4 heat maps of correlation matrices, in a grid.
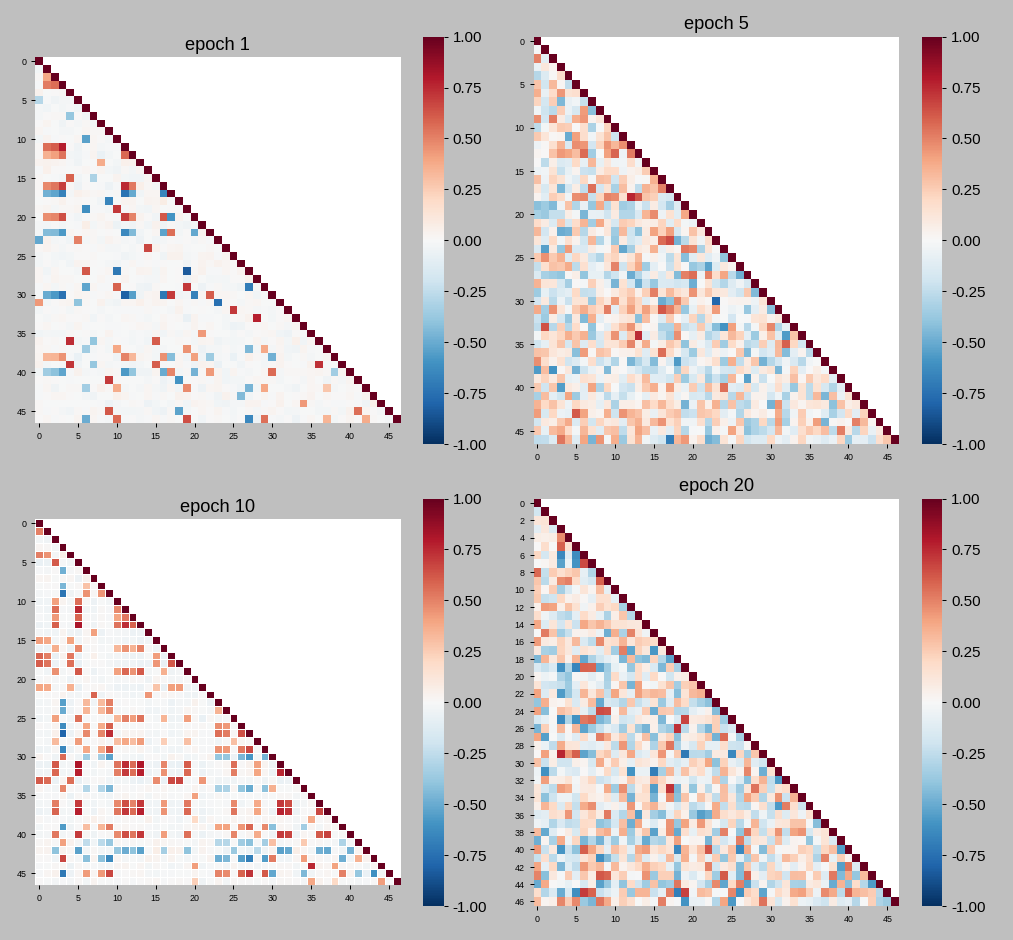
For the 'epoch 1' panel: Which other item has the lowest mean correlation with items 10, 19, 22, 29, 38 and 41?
27
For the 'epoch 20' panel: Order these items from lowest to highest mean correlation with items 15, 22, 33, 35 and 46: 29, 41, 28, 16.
41, 28, 29, 16
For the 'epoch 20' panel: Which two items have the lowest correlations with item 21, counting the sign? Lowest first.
36, 12
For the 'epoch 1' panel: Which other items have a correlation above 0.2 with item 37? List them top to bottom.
10, 19, 29, 42, 46
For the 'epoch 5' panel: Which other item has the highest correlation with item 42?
31
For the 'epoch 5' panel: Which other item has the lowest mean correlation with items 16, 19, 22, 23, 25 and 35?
30
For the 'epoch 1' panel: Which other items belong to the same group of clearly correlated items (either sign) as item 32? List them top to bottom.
25
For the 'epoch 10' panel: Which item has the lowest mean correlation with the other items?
42
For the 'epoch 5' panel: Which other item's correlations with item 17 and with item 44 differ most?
46
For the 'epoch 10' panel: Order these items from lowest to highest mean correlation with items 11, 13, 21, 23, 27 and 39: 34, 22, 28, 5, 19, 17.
34, 22, 17, 28, 19, 5
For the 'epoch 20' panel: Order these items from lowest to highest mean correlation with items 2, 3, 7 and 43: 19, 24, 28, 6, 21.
21, 19, 28, 6, 24
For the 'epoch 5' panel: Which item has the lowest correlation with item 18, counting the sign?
37
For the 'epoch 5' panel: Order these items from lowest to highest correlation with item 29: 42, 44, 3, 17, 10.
3, 42, 10, 44, 17
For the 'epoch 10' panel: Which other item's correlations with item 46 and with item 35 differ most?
44
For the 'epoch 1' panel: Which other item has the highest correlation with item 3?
11
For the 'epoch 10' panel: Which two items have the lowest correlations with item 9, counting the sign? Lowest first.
3, 43
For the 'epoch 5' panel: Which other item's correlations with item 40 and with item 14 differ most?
35
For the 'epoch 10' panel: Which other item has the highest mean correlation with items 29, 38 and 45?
27
